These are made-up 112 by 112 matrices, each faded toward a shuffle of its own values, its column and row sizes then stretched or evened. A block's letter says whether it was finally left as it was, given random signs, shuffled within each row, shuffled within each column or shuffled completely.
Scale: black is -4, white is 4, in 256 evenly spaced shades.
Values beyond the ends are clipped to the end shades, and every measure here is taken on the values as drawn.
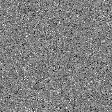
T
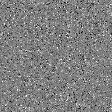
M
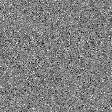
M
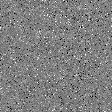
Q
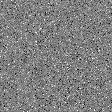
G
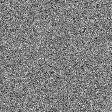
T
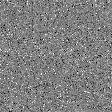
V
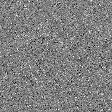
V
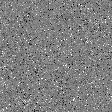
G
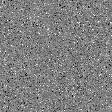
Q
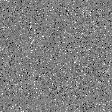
M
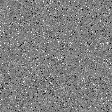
T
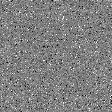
T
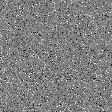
V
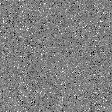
T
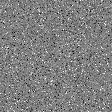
G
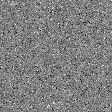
G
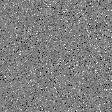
Q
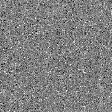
M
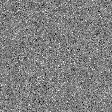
Q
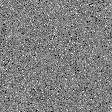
G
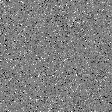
V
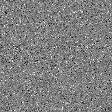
V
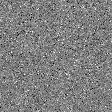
G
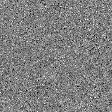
T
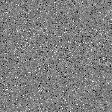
T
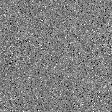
Q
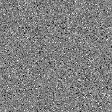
M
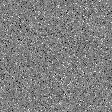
G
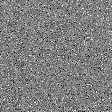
V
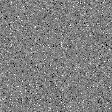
T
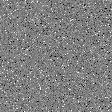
G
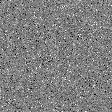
G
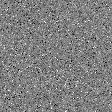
G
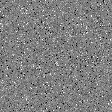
Q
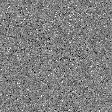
T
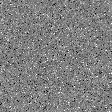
G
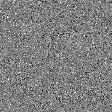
T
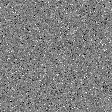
G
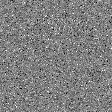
V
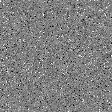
Q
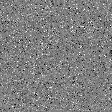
T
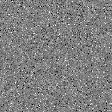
M
